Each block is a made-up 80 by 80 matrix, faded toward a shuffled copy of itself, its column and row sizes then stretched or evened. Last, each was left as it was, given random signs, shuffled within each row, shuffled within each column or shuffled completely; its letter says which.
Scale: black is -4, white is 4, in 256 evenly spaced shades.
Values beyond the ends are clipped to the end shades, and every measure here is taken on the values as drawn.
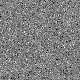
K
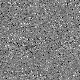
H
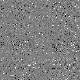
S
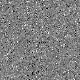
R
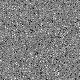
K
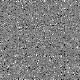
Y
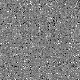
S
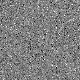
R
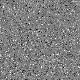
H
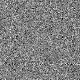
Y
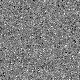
K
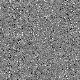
R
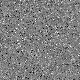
K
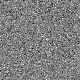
K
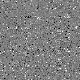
S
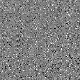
S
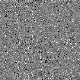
S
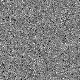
R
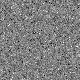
K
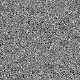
H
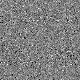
H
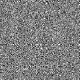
S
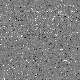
H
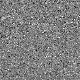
H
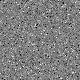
K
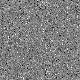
R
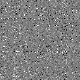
Y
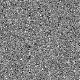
R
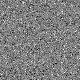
K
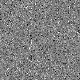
R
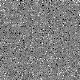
Y
